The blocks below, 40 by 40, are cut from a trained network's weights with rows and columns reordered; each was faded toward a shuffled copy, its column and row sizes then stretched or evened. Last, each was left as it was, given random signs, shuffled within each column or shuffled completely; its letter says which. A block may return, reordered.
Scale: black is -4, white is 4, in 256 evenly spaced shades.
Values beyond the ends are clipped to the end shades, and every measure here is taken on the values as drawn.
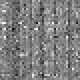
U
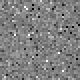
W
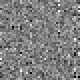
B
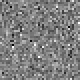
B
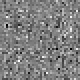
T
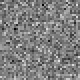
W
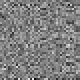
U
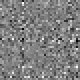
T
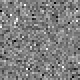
W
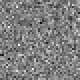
W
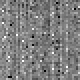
B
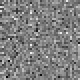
B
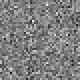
B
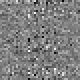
T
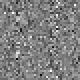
B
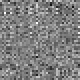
U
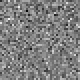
W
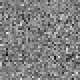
T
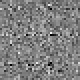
T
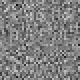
U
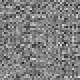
U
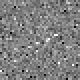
W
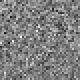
W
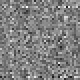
T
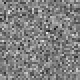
W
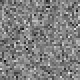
W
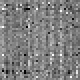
U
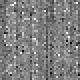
B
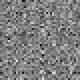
U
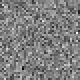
W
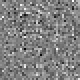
T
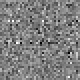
T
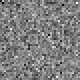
W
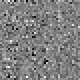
T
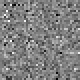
T
